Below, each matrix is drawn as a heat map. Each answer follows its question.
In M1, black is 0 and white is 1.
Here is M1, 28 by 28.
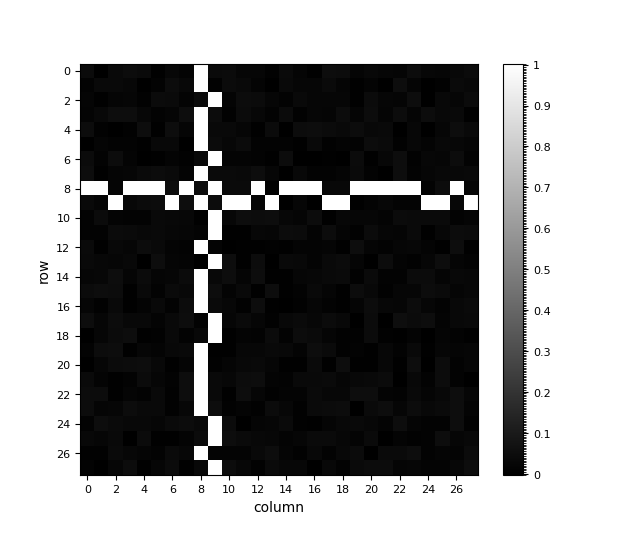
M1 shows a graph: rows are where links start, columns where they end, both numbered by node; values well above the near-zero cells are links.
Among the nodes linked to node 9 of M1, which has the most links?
node 8
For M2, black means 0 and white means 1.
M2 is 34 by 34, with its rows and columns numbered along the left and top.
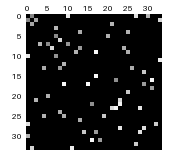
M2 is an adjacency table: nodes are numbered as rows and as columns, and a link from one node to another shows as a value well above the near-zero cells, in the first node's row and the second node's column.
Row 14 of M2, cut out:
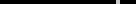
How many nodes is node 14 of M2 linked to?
1
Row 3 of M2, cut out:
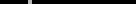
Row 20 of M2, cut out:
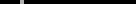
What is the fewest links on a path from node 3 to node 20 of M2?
3
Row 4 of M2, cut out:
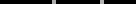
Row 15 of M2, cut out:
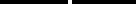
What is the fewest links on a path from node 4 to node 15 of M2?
4
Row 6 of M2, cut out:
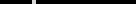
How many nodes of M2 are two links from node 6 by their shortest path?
2
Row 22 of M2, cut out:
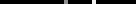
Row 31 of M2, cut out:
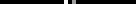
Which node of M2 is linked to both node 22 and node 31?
node 16
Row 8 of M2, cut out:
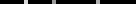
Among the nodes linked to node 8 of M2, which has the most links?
node 13
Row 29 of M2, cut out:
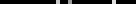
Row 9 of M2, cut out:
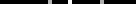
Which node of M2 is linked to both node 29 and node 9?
node 17
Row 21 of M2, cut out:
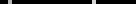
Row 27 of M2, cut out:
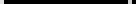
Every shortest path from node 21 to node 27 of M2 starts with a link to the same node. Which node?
node 2
